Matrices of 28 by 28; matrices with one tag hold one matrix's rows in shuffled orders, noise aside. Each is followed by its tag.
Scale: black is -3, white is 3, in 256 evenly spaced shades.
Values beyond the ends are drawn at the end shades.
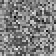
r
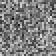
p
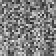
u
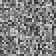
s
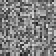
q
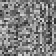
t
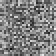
r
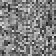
t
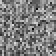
p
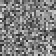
p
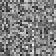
q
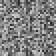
u
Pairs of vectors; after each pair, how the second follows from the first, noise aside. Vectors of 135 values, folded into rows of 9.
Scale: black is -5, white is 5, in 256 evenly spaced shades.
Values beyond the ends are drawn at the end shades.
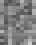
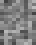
reversed, negated.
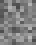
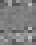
partly zeroed.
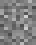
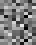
negated, scaled up.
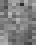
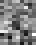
wrapped around, negated, scaled up.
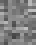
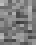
wrapped around, negated.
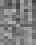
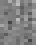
negated, partly zeroed.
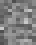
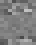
partly zeroed.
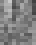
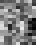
wrapped around, negated, scaled up.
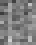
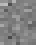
negated, partly zeroed.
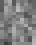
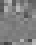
partly zeroed.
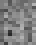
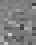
negated, partly zeroed.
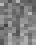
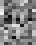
wrapped around, negated, scaled up.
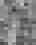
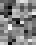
wrapped around, negated, scaled up.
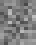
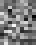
negated, scaled up.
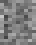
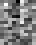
wrapped around, negated, scaled up.
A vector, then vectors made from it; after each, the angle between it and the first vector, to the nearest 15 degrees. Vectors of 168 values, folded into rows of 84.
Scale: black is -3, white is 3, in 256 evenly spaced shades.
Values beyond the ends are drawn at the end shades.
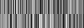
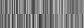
150 degrees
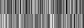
60 degrees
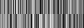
15 degrees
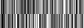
120 degrees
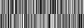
75 degrees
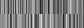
15 degrees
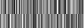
105 degrees
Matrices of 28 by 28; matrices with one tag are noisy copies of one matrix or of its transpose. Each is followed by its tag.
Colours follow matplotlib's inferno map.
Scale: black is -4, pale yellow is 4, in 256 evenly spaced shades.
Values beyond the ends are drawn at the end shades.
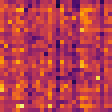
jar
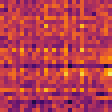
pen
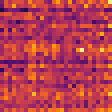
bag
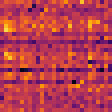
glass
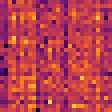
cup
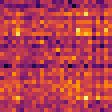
cup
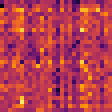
jar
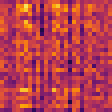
glass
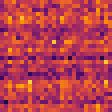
jar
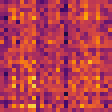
cup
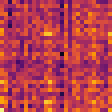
bag
